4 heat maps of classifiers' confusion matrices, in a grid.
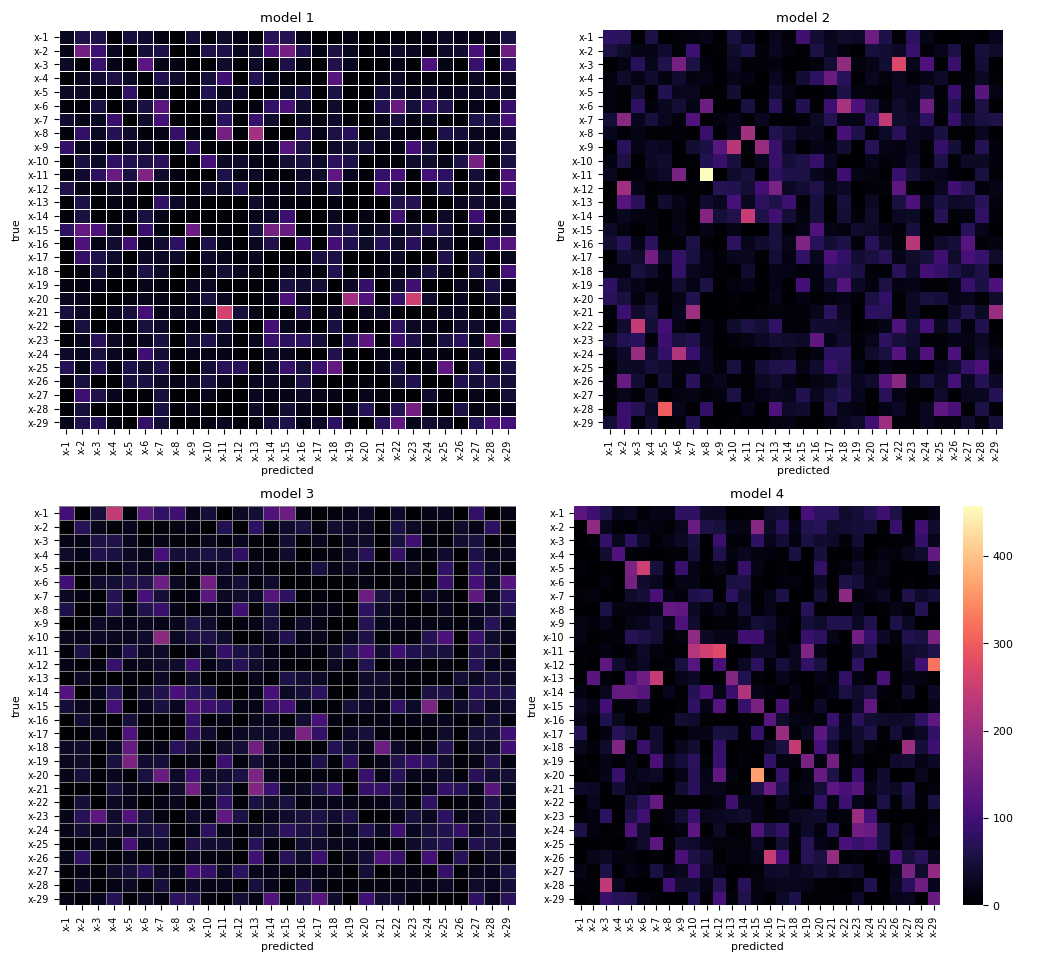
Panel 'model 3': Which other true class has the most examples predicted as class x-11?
x-23
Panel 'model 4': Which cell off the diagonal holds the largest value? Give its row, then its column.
x-20, x-15
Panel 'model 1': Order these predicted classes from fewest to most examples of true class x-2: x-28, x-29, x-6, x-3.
x-28, x-6, x-3, x-29
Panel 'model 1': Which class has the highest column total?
x-29
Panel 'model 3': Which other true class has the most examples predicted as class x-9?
x-21
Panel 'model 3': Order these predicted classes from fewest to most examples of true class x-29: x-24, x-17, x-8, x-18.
x-24, x-18, x-8, x-17
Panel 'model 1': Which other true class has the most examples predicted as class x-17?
x-25
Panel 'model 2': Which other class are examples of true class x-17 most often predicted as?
x-4
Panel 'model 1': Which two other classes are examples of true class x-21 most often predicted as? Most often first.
x-11, x-6
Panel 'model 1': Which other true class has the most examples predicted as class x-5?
x-16
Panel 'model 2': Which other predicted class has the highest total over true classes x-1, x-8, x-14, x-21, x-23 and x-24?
x-11
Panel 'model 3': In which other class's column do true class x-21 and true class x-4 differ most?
x-13
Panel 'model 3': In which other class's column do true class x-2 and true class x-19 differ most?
x-5
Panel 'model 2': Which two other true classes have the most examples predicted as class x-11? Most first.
x-14, x-8
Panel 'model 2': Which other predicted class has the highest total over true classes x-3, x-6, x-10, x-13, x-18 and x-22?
x-24
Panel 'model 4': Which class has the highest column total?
x-10
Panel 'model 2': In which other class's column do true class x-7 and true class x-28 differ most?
x-5
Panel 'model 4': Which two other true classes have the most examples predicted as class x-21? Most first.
x-26, x-19
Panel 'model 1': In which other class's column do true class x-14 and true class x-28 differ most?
x-23
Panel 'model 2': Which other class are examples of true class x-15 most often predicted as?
x-16
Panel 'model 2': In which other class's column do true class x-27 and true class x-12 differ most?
x-2
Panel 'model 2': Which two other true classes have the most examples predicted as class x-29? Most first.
x-21, x-19
